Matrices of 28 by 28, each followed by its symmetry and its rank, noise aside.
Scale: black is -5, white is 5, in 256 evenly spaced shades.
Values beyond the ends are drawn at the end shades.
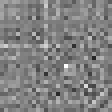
symmetric, rank six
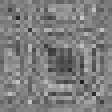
symmetric, rank three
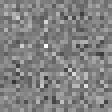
symmetric, rank six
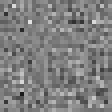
antisymmetric, rank six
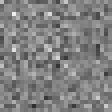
symmetric, rank three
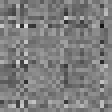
no symmetry, rank three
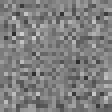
no symmetry, rank six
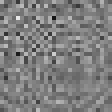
symmetric, rank three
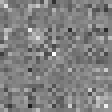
symmetric, rank four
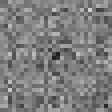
symmetric, rank four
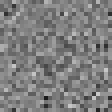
symmetric, rank six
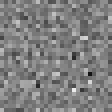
antisymmetric, rank six
